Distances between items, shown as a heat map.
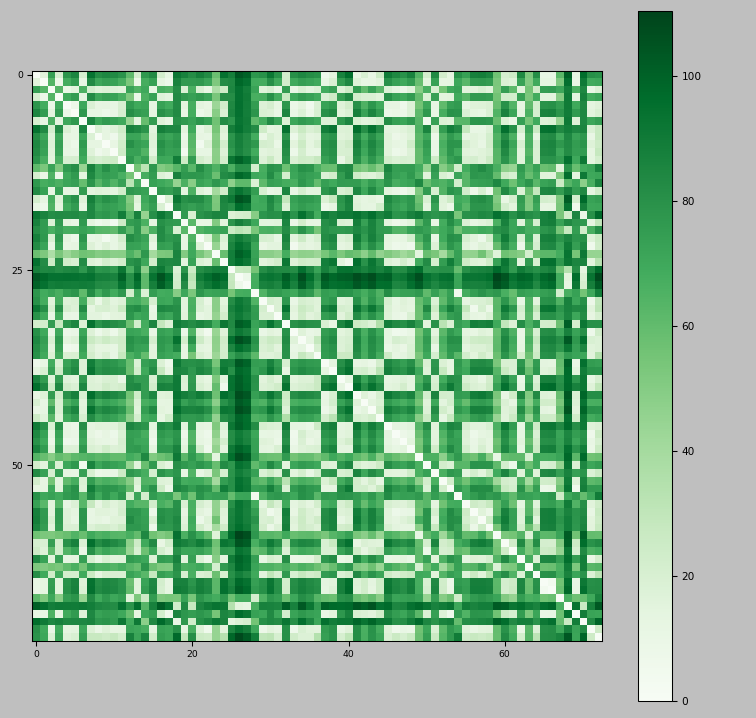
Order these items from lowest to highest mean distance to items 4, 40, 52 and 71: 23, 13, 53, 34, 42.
34, 23, 42, 13, 53
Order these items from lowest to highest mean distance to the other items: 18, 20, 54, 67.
67, 20, 54, 18
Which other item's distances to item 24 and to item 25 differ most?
40
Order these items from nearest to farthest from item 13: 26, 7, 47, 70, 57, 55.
55, 47, 57, 7, 70, 26
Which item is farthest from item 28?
72
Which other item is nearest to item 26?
27
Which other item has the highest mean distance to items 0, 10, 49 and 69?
26
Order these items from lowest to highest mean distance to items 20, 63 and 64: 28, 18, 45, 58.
58, 45, 18, 28
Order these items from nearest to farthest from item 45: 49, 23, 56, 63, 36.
56, 36, 23, 49, 63
